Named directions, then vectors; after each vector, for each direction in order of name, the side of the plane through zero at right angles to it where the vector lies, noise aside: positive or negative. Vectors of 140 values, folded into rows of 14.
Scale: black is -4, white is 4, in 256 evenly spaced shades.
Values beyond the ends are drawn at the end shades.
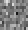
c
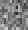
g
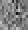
positive, positive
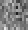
positive, positive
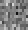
positive, positive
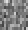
positive, negative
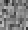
negative, positive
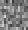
negative, positive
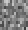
positive, negative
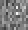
negative, negative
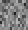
negative, positive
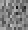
positive, positive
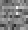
negative, negative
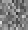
positive, positive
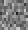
positive, positive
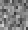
negative, positive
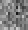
positive, positive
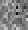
positive, positive
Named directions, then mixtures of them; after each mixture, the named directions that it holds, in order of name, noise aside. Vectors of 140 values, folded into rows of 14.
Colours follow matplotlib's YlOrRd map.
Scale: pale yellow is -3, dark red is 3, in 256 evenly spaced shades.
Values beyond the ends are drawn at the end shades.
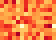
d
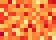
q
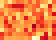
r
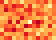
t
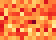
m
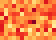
m.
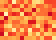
m, q.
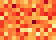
m, t.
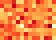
d, t.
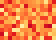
d, q.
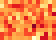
r.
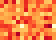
d.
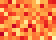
q.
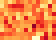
r.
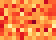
m.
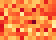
m.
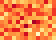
m, t.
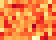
r.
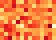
d, t.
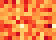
d.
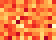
d, t.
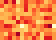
d.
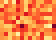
d.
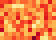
r, t.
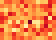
q, t.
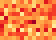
m.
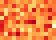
d, m.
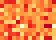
d, q.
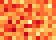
t.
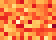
d, t.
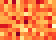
d, q.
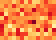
m.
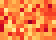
m, t.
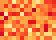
m, q.
